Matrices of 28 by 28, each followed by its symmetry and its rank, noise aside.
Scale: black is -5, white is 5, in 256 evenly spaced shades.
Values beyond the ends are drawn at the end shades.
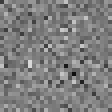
symmetric, rank six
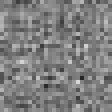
antisymmetric, rank six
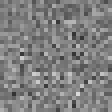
antisymmetric, rank eight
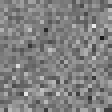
symmetric, rank eight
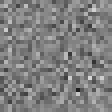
no symmetry, rank seven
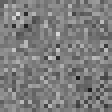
symmetric, rank seven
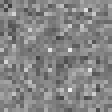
symmetric, rank seven
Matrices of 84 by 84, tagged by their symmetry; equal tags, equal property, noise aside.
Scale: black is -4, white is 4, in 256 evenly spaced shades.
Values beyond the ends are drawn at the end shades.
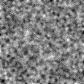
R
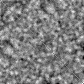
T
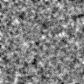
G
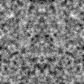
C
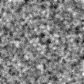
R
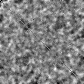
T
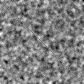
R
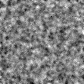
G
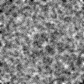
T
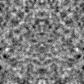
C
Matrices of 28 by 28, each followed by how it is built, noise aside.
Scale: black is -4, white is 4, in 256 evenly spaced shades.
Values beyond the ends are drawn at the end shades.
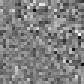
upper triangular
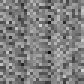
repeating rows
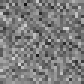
Toeplitz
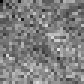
smooth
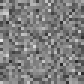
repeating rows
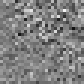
upper triangular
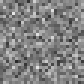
noise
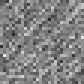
Hankel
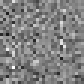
uneven columns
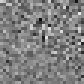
upper triangular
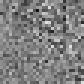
upper triangular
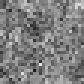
smooth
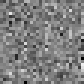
uneven columns
